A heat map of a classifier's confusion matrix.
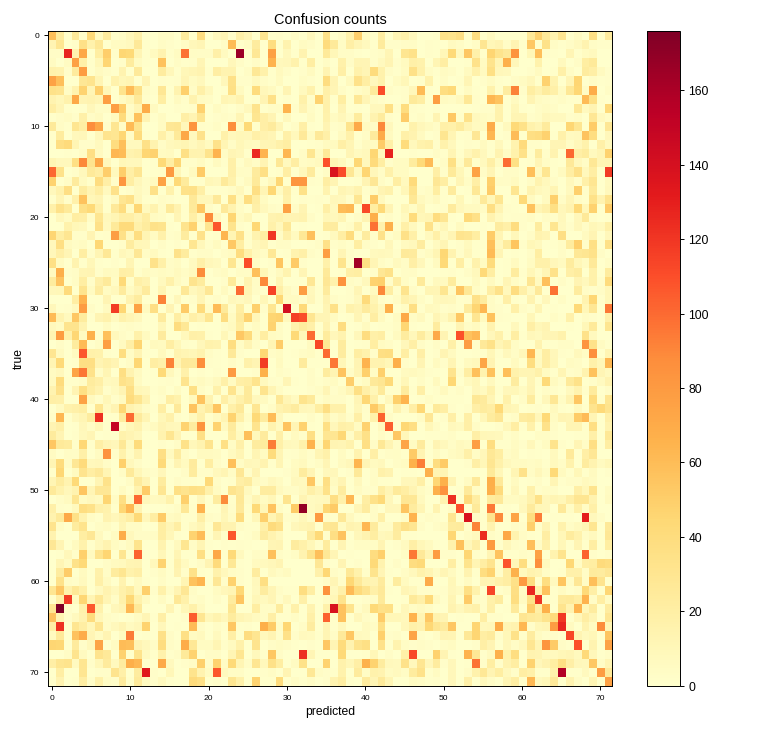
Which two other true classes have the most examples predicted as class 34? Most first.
53, 57
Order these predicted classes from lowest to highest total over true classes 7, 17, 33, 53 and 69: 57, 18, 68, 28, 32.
18, 32, 28, 57, 68
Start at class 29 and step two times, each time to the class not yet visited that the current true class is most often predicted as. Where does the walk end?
35
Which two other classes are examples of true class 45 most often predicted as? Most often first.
28, 54
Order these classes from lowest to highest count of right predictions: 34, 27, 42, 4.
4, 27, 42, 34
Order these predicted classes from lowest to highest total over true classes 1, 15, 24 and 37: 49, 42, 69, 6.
49, 6, 42, 69
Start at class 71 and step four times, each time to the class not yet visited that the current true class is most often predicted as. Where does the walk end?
32
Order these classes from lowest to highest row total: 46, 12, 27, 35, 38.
46, 38, 12, 35, 27
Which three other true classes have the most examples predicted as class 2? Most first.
62, 53, 59
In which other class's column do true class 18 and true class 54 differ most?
40
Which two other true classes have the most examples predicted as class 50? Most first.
49, 47
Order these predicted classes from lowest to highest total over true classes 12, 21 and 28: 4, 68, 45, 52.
68, 4, 52, 45
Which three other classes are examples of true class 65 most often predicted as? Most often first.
1, 70, 64
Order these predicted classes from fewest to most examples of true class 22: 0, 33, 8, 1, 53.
1, 53, 0, 33, 8
